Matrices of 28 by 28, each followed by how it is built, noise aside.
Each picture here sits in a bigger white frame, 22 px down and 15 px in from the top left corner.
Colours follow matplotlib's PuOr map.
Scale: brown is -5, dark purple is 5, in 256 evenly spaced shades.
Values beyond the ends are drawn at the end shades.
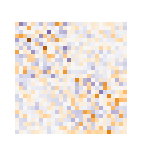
block diagonal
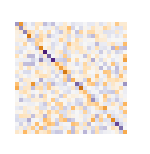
diagonal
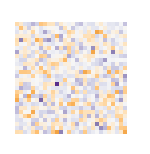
noise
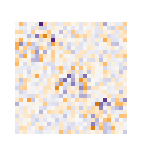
block diagonal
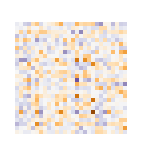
low rank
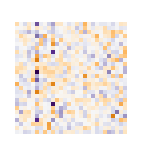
uneven columns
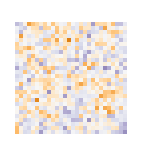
smooth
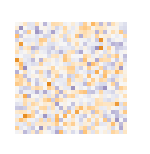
noise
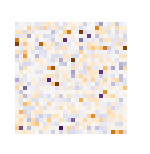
sparse
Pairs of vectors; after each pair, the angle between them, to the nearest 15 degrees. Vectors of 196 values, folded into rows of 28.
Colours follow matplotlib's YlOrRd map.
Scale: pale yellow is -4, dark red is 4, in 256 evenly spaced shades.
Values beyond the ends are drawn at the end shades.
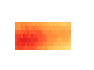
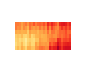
165 degrees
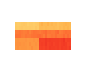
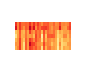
120 degrees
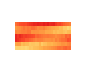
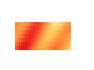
90 degrees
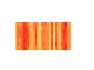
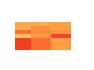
90 degrees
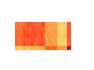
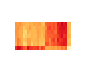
165 degrees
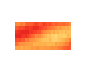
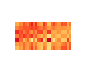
60 degrees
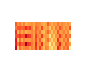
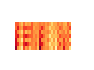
45 degrees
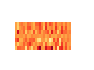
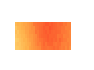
90 degrees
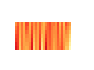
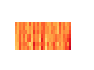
150 degrees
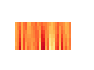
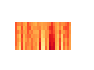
165 degrees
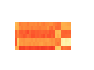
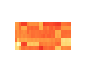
45 degrees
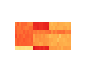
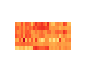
45 degrees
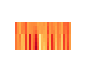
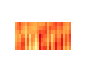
150 degrees
